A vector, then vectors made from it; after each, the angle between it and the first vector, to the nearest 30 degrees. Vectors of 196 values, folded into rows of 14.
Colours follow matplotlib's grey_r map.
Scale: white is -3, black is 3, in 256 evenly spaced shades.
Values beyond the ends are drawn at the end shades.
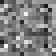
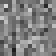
60 degrees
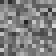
60 degrees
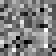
150 degrees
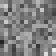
60 degrees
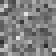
30 degrees
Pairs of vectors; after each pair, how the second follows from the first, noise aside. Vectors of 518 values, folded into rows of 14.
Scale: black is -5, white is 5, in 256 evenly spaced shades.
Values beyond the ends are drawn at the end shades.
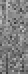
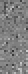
reversed, partly zeroed.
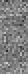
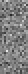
negated.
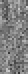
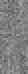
reversed, shrunk.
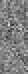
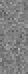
reversed, shrunk.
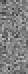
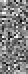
negated, scaled up.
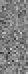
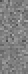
reversed, negated, shrunk.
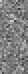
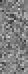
negated.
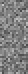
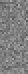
wrapped around, shrunk.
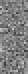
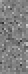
reversed, partly zeroed.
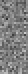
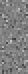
reversed, partly zeroed.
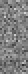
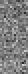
negated.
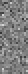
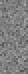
reversed, shrunk.
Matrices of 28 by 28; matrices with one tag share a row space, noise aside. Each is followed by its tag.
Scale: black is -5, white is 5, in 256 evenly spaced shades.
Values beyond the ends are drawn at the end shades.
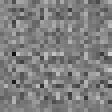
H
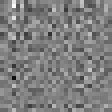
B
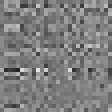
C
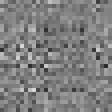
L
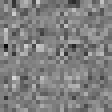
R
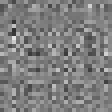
B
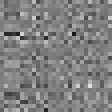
C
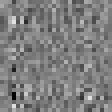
B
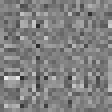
C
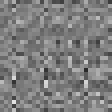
H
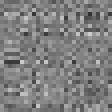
C
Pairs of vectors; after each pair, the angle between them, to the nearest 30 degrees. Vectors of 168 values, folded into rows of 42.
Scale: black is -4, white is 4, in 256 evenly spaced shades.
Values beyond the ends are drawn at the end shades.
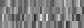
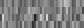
30 degrees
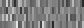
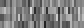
90 degrees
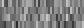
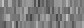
30 degrees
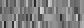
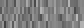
30 degrees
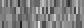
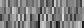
120 degrees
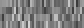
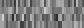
150 degrees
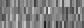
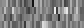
120 degrees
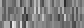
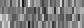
90 degrees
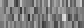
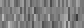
60 degrees
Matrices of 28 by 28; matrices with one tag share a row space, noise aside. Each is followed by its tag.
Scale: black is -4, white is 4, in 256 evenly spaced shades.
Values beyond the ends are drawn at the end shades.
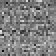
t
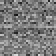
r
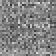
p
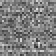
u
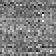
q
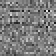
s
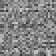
r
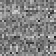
s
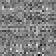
q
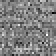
q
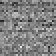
r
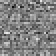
t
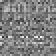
u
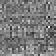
s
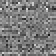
p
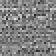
p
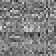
s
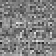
u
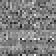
p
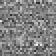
u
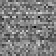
t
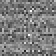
q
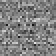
p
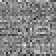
p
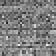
p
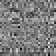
s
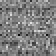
p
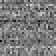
s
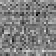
t
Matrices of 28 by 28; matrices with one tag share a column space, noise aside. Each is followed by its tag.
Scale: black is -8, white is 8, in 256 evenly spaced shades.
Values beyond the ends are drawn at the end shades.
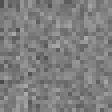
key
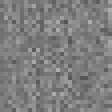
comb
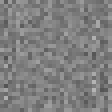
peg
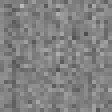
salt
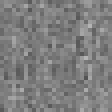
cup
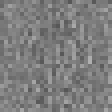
salt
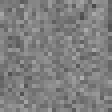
comb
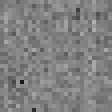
comb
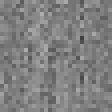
salt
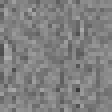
salt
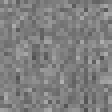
salt
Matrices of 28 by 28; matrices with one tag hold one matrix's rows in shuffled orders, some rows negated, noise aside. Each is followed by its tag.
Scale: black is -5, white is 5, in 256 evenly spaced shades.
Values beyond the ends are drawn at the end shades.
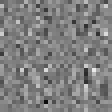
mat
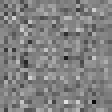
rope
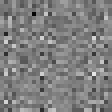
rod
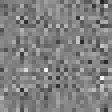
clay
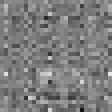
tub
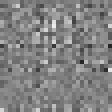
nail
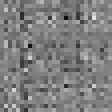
rope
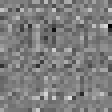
nail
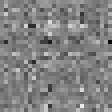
tub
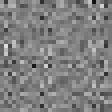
rod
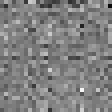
tub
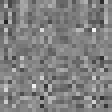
rod
